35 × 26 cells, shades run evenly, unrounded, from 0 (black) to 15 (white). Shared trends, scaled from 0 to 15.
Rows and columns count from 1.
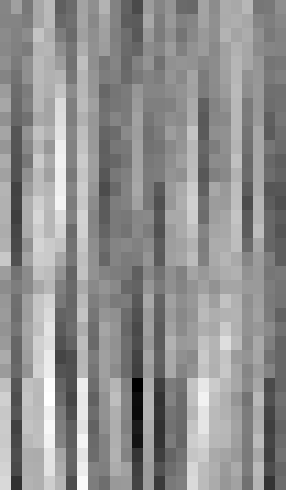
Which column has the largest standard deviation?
6
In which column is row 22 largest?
5
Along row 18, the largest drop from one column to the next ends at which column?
2
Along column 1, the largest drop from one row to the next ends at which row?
20
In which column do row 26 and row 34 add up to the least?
13
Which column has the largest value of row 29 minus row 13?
19
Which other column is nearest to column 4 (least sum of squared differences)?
22
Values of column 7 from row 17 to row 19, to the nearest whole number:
6 7 7
